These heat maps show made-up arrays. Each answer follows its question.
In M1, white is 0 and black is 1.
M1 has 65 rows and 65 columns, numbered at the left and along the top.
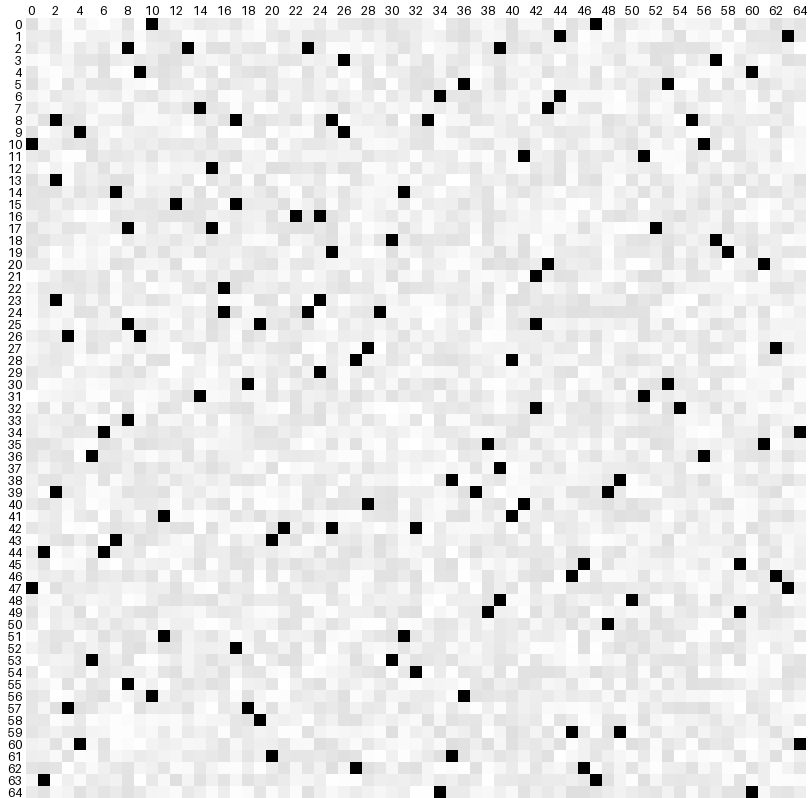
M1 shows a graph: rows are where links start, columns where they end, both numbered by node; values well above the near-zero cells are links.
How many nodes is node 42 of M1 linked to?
3
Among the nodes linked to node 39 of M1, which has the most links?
node 2
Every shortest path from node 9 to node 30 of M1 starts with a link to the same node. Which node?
node 26
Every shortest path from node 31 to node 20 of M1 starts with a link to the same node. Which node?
node 14
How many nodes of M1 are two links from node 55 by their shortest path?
4
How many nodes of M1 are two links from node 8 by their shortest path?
7
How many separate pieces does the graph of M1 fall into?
3
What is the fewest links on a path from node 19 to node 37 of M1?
5
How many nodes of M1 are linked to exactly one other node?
12
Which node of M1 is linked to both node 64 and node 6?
node 34
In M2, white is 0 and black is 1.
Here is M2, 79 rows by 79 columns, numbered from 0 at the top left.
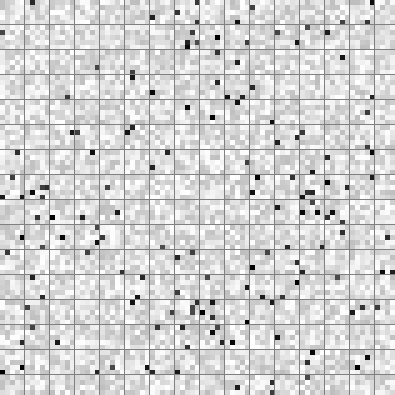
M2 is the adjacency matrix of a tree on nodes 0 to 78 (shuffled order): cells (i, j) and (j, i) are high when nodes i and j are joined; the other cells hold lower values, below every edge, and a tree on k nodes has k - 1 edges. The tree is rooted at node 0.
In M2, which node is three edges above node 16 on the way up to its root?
6
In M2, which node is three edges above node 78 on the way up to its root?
39
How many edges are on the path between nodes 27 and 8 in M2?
2
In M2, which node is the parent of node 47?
4
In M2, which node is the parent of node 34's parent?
38
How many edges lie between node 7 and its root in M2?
4
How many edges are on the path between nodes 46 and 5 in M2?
8
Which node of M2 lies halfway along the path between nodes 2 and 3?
74
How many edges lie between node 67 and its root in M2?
3
